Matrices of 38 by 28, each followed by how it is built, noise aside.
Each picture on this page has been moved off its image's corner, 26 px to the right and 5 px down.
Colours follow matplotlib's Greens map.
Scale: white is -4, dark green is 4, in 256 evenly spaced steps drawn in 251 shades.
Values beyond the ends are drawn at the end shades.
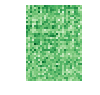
blocks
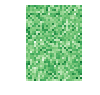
repeating columns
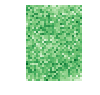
smooth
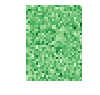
uneven columns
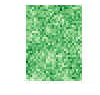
smooth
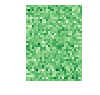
uneven rows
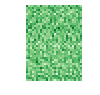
repeating columns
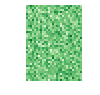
repeating rows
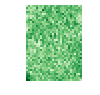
smooth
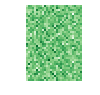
repeating rows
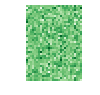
uneven columns
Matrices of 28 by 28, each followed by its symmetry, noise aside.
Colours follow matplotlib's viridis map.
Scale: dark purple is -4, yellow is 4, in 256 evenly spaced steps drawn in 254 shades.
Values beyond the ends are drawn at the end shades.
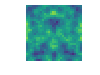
mirrored left to right.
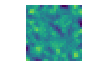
symmetric across the other diagonal.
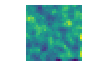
antisymmetric.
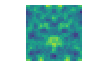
mirrored left to right.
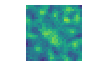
symmetric across the other diagonal.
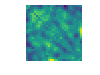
symmetric.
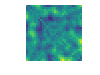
symmetric.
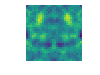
mirrored left to right.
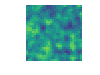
antisymmetric.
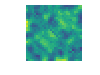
symmetric across the other diagonal.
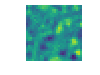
antisymmetric.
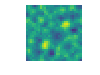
symmetric.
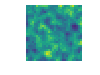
antisymmetric.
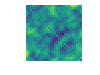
symmetric.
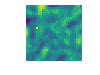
antisymmetric.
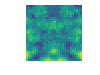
mirrored left to right.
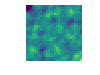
symmetric.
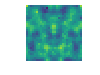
mirrored left to right.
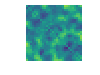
symmetric.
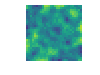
symmetric across the other diagonal.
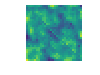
symmetric across the other diagonal.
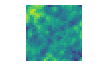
symmetric.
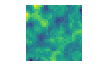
symmetric.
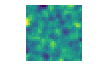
antisymmetric.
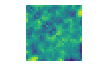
symmetric.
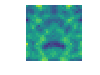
mirrored left to right.
